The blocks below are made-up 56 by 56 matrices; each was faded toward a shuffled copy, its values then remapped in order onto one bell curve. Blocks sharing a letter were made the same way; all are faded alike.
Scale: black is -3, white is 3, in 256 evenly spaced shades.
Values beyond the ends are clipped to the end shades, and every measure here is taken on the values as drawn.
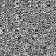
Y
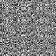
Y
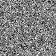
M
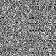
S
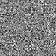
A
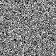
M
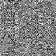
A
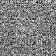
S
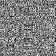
A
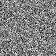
M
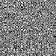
A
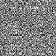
S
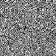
A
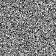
M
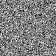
M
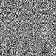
A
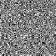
S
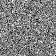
M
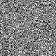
A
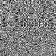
A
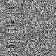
Y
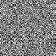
Y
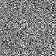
Y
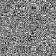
Y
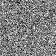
M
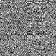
S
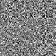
Y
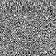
S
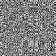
Y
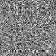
A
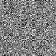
Y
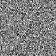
S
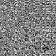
Y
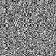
Y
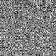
A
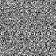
Y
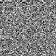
S
